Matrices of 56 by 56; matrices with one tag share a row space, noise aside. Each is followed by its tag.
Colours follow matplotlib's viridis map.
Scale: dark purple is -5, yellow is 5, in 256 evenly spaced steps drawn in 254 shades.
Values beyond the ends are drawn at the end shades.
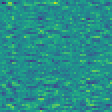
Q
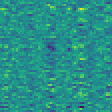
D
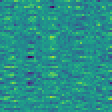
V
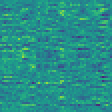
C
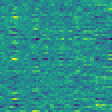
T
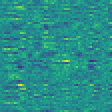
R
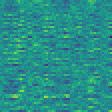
R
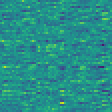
C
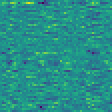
Q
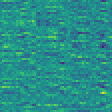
C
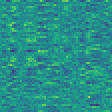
Q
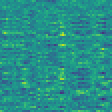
C
